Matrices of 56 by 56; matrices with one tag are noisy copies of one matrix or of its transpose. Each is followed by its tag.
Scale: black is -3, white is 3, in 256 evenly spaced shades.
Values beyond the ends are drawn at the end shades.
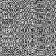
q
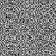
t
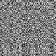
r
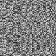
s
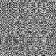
q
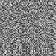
r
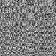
s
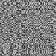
r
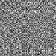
r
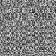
s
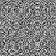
t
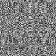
q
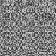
s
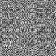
q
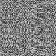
q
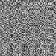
r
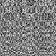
s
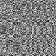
s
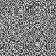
t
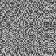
r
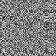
r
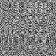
q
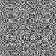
t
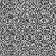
t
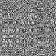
q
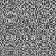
t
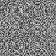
t
